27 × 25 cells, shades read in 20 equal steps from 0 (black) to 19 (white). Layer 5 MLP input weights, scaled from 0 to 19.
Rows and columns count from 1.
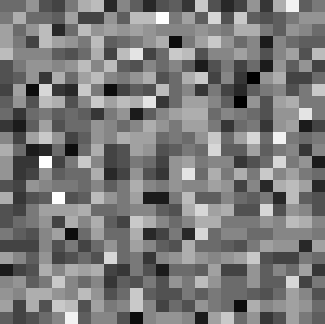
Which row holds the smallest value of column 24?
11
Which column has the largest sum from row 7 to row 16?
22
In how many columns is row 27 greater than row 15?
10
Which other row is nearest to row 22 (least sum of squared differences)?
3
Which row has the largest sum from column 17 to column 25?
12
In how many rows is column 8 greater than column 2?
22
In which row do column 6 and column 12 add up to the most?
27
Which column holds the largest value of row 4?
17
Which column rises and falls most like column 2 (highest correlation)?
25
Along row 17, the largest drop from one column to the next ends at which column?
6
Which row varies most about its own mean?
8
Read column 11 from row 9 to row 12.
13 2 10 12
